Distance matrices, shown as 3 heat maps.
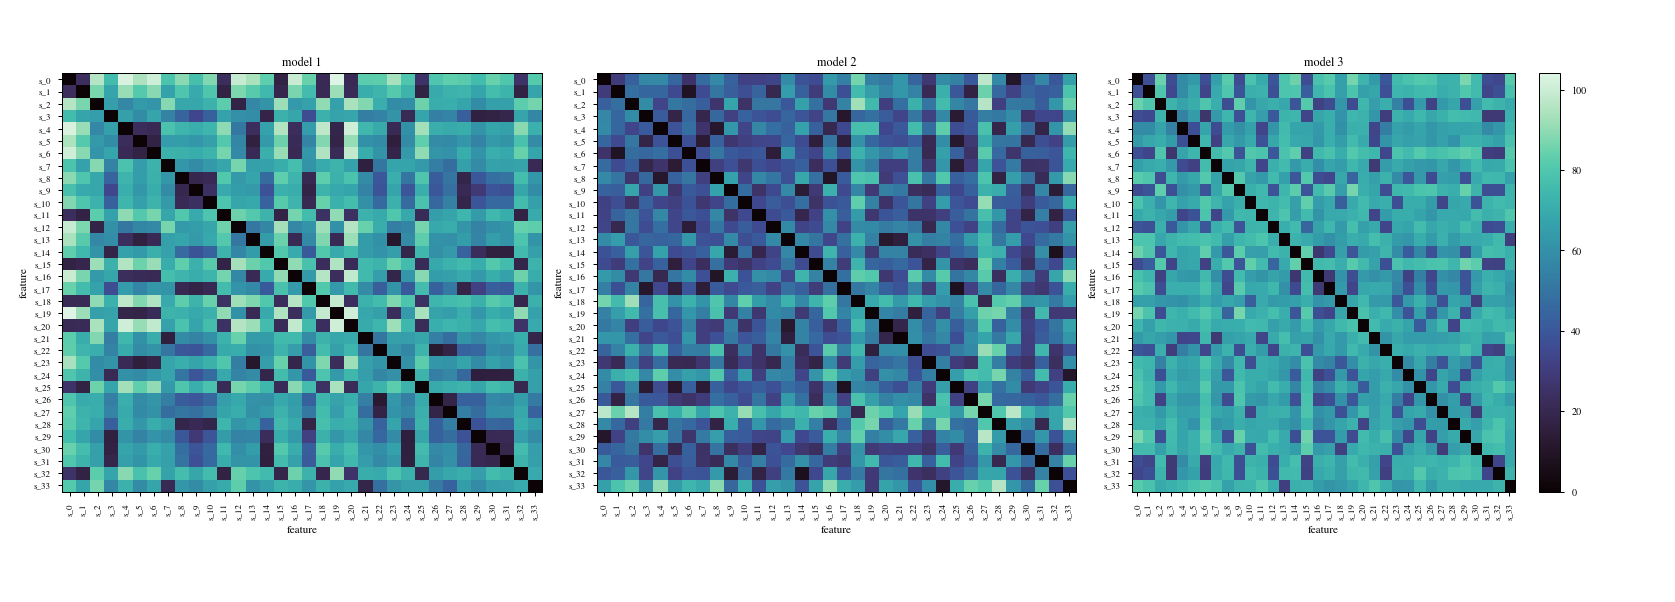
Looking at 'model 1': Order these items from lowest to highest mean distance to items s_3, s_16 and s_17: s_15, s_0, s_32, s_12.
s_12, s_32, s_15, s_0
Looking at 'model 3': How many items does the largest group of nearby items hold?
10
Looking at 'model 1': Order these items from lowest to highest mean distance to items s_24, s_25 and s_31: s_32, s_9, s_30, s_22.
s_30, s_9, s_32, s_22
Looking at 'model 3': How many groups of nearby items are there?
6
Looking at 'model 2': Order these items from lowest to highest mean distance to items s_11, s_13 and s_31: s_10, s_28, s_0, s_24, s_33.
s_10, s_28, s_0, s_24, s_33
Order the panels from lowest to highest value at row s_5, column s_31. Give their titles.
model 2, model 1, model 3
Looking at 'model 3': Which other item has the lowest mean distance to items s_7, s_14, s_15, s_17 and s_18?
s_16
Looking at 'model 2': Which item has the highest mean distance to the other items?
s_27
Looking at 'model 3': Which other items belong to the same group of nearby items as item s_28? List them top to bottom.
s_20, s_25
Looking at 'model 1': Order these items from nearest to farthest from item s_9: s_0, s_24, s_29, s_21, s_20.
s_29, s_24, s_21, s_20, s_0
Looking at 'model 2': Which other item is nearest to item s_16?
s_8
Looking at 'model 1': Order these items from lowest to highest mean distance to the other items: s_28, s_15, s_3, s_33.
s_3, s_28, s_33, s_15
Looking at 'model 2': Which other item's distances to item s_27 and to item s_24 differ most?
s_33
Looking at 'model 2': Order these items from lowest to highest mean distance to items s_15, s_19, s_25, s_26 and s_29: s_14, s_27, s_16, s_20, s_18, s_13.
s_14, s_20, s_13, s_16, s_18, s_27
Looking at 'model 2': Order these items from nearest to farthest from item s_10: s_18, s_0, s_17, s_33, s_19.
s_0, s_17, s_19, s_33, s_18
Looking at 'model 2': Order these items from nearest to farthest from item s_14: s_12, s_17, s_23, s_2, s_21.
s_23, s_12, s_17, s_21, s_2
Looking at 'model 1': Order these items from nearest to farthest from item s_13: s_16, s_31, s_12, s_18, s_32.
s_16, s_12, s_31, s_32, s_18
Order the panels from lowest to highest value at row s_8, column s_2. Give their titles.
model 2, model 3, model 1
